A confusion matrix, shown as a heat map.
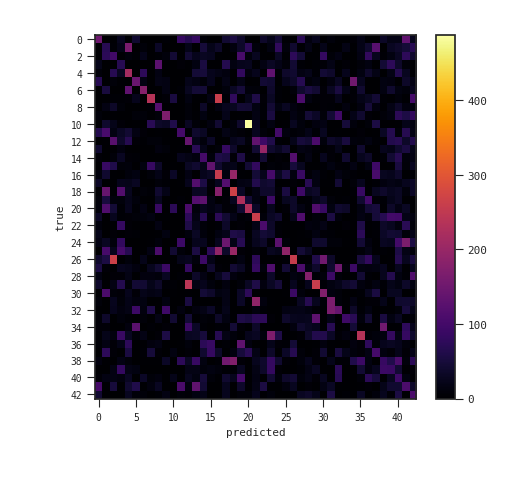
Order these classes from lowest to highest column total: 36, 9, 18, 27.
9, 36, 27, 18
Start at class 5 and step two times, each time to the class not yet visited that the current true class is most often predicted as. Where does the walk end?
38
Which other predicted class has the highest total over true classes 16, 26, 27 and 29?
12
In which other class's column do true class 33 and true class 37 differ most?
29
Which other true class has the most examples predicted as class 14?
19
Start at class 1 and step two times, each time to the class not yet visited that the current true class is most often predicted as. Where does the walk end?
23
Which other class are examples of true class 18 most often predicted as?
16
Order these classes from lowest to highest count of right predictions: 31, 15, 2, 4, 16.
2, 15, 31, 4, 16
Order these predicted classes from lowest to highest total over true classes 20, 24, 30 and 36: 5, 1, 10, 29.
5, 10, 29, 1
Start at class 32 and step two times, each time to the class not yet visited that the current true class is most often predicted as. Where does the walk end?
21
